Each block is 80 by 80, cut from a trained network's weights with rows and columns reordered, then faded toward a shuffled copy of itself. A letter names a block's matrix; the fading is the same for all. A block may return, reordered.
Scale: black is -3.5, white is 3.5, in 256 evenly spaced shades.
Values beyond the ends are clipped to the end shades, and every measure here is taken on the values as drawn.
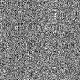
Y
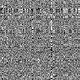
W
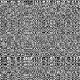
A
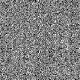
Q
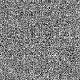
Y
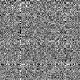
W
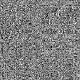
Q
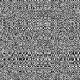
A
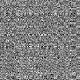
W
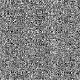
Q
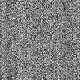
Y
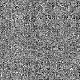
Q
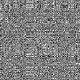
W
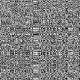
A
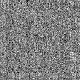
Q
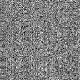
Y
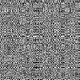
A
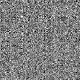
Q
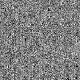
Q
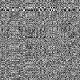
A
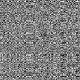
A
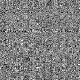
Q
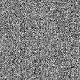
Y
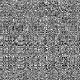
W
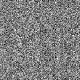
Y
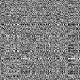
A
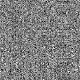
Q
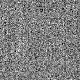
Q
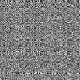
A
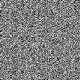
Y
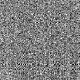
Q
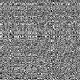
W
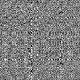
W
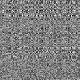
A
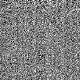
Q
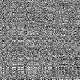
W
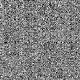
Q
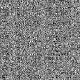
Q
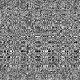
A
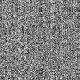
Y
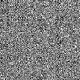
Y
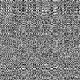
A
